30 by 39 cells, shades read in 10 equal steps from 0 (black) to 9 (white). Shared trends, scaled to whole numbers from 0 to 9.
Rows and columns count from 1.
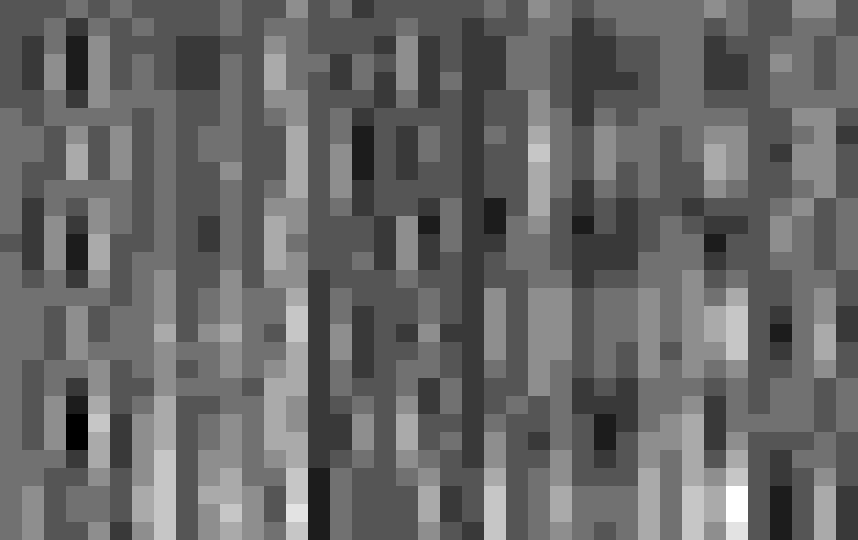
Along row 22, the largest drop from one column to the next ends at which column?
15
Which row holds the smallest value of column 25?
25
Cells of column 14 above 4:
25
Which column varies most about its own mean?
34
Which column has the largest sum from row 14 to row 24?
14
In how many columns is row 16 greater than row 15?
13
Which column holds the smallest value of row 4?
4
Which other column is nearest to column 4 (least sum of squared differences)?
28
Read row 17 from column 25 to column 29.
5 5 3 4 4
